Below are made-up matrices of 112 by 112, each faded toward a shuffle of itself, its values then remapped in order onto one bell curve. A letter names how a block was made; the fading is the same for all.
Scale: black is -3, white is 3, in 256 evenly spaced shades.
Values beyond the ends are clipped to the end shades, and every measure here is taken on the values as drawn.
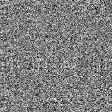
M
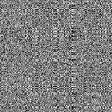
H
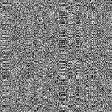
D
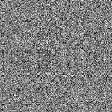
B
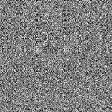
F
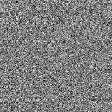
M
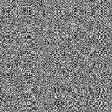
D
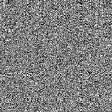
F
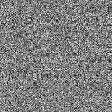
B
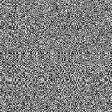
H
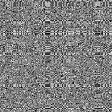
H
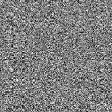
F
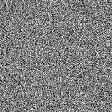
M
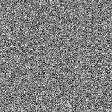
M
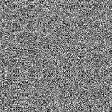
F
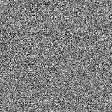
M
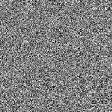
B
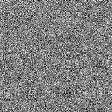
B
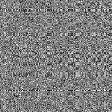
H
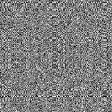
H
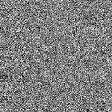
F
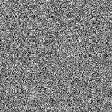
M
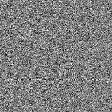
M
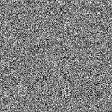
B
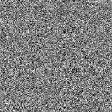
B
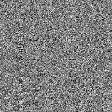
M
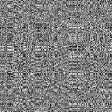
H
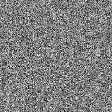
M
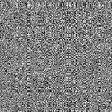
D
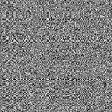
H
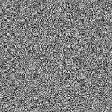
F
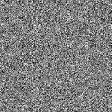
M
